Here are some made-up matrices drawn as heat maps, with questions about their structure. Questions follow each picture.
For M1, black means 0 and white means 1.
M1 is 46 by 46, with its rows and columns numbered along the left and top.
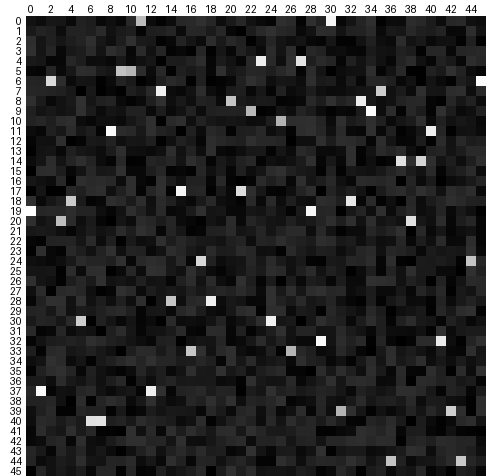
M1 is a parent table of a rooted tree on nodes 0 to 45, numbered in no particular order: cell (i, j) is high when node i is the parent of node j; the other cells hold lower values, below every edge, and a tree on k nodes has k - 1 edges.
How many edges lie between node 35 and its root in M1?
5
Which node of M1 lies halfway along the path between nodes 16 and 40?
8
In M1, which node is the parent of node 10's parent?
30
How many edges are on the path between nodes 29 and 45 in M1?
9
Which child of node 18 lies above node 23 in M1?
4
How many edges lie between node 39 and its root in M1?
3
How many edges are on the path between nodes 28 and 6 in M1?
5
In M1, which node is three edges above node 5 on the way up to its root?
19
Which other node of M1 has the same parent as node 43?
36
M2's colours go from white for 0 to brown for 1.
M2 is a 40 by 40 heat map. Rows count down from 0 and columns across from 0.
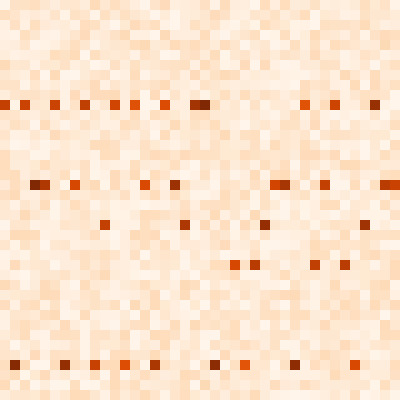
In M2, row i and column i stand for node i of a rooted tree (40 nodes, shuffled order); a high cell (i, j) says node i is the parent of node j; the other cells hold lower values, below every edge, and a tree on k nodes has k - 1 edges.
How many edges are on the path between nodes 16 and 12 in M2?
4
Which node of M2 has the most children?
10
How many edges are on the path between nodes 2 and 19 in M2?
2
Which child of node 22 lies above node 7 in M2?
18
